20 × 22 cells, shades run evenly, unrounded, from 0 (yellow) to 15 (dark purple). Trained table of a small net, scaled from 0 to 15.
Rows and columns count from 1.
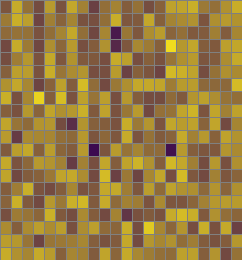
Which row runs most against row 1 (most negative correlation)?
18
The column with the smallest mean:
17
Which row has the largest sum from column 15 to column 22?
12
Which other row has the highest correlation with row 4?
1
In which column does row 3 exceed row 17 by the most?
11
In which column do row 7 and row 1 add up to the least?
22
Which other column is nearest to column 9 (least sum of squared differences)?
19
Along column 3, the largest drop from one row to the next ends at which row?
15
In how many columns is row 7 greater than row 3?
5
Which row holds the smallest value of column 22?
7
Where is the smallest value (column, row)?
16, 4
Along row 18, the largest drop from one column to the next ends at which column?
14
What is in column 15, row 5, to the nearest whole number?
10
